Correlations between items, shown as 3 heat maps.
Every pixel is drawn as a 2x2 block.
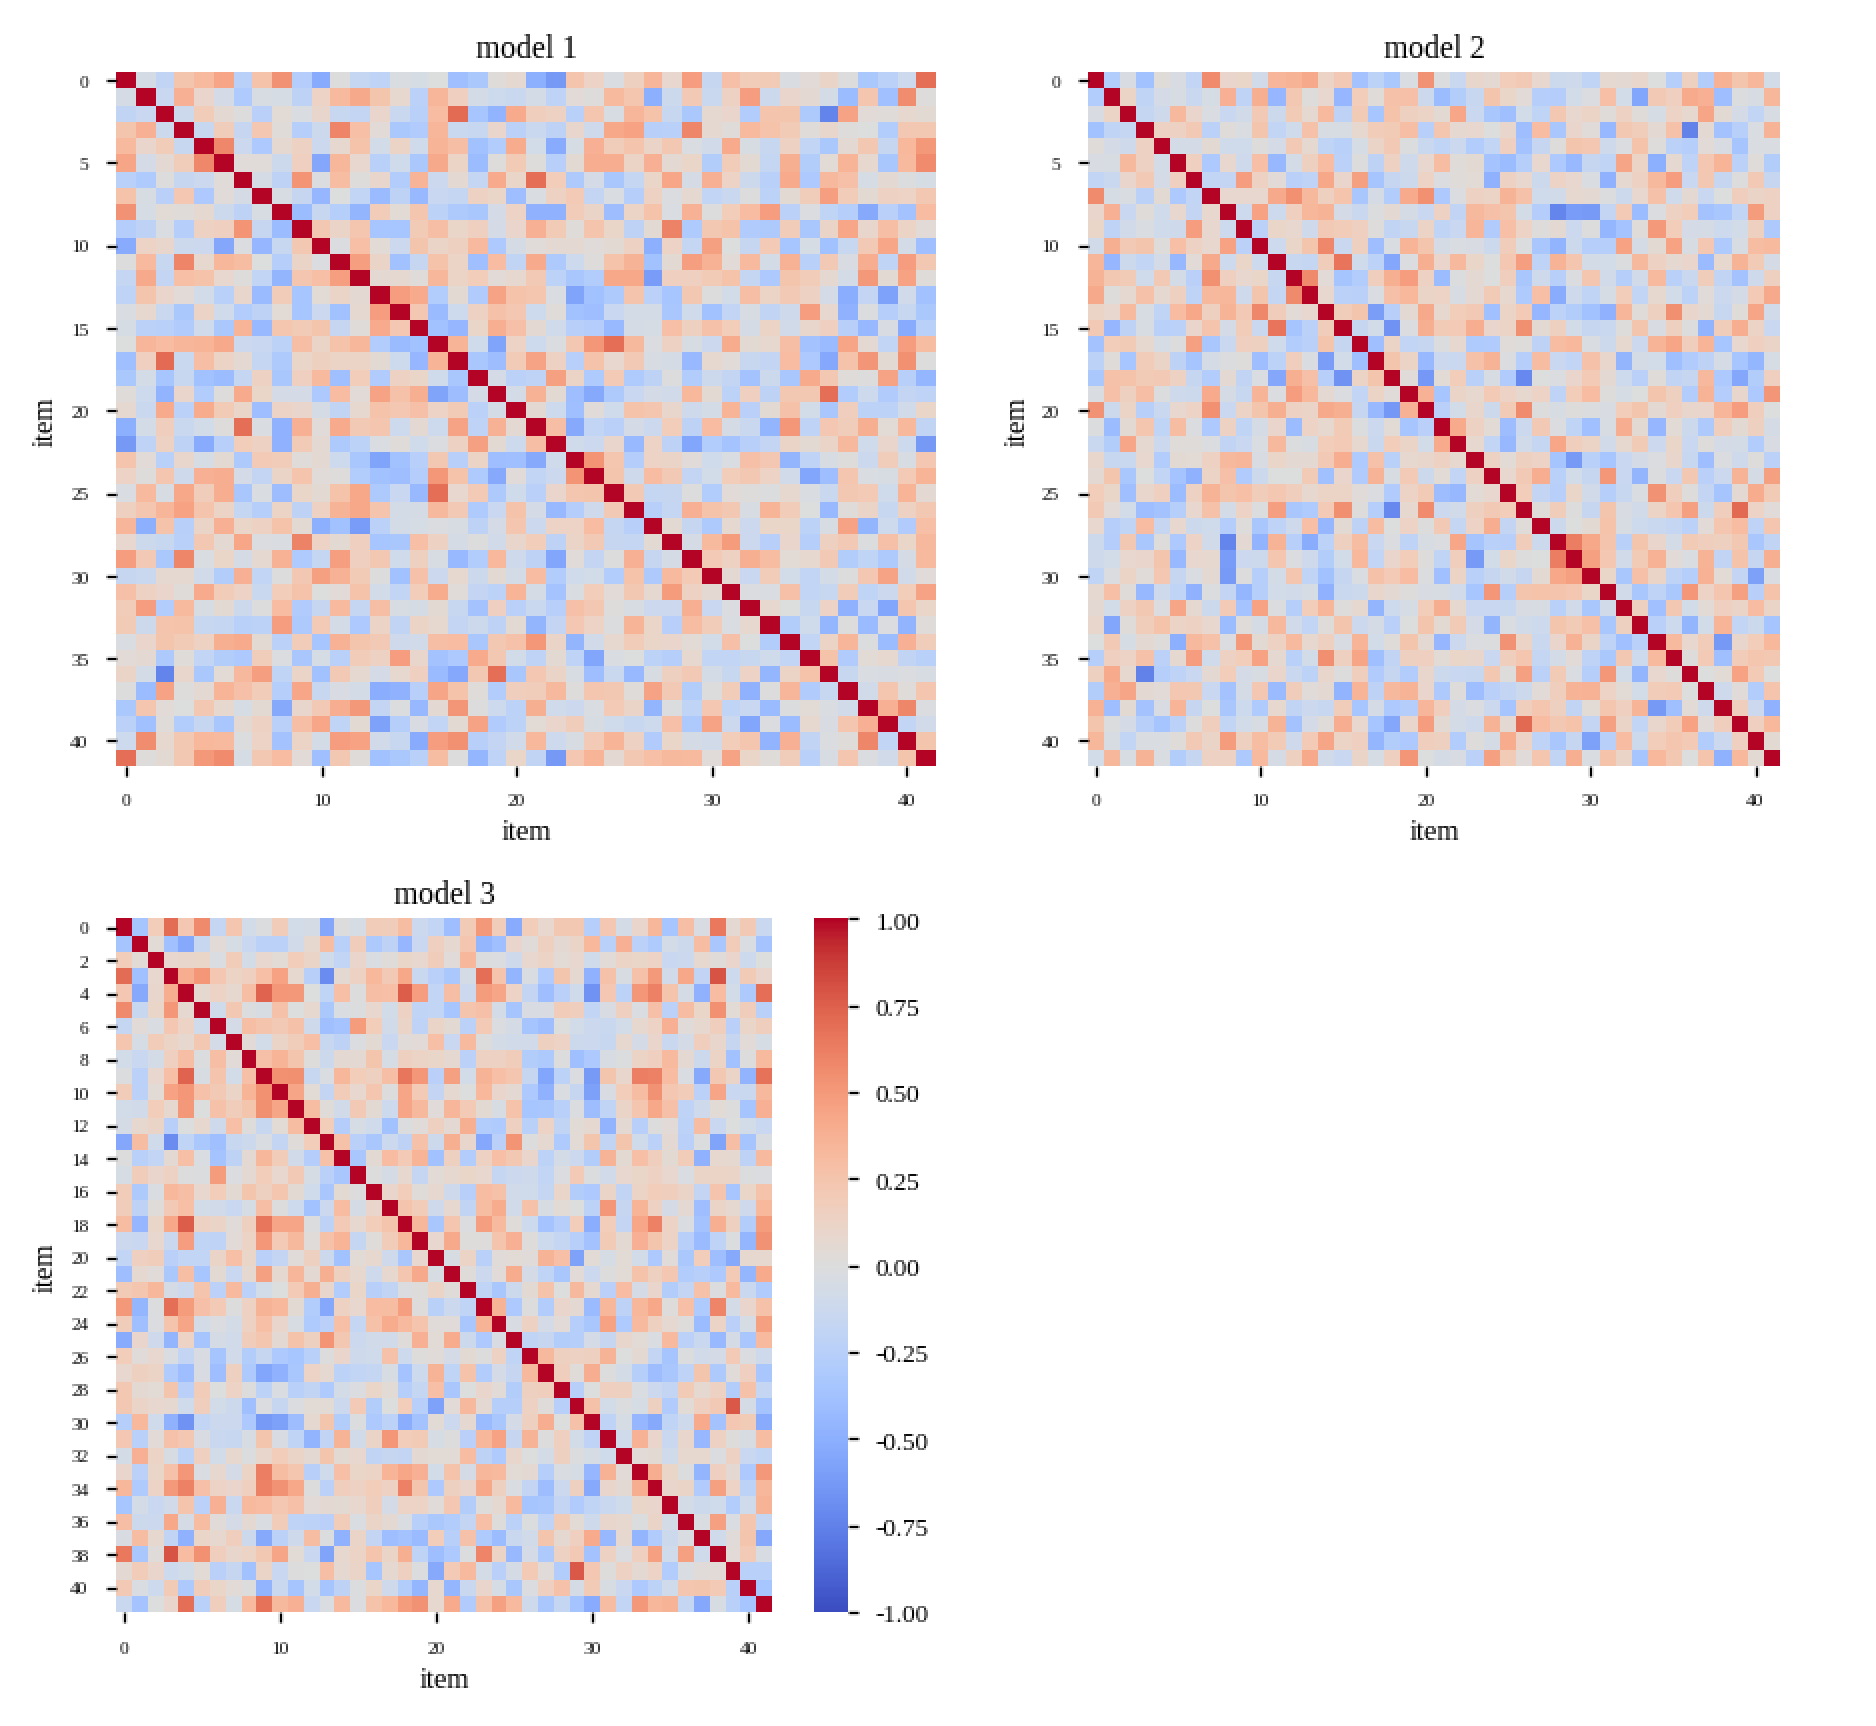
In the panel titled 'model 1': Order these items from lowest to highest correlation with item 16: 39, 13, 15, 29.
15, 13, 39, 29
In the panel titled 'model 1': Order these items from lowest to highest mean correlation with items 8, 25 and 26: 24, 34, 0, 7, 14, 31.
7, 14, 34, 24, 31, 0
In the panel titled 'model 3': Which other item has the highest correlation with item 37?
30
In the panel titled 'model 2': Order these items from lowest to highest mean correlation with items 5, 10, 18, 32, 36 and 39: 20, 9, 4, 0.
9, 4, 0, 20
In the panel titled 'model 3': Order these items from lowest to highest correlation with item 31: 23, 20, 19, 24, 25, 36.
25, 20, 36, 19, 23, 24
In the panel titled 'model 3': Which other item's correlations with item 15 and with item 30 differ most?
9
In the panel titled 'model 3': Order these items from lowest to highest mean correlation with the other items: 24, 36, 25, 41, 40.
40, 25, 36, 24, 41
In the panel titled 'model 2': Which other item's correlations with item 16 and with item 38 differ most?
34
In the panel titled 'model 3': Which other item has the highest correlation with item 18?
4
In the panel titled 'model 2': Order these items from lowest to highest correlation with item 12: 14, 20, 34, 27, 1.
27, 14, 20, 1, 34
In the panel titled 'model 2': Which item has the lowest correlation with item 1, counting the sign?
33
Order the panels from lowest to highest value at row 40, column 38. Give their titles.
model 2, model 3, model 1
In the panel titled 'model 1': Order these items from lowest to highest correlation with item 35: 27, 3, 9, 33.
9, 27, 33, 3
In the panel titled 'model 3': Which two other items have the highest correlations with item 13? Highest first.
25, 21
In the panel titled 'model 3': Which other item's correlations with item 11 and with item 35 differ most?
22
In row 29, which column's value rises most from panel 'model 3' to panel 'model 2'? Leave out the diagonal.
28
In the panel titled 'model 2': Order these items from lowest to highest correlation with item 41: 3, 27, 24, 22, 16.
22, 16, 27, 3, 24
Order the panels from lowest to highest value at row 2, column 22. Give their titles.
model 1, model 3, model 2
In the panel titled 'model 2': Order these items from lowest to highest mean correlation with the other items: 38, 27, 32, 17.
17, 38, 27, 32
